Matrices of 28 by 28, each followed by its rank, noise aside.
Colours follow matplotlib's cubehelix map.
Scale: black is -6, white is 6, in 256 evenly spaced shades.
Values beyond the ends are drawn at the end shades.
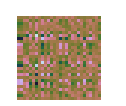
two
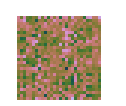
six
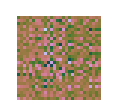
four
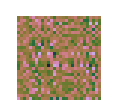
four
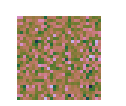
six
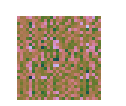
four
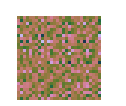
four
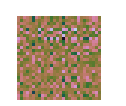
four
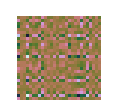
two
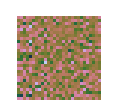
six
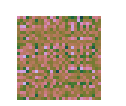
three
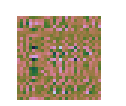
three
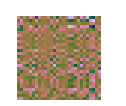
three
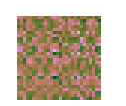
four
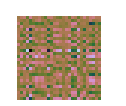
two
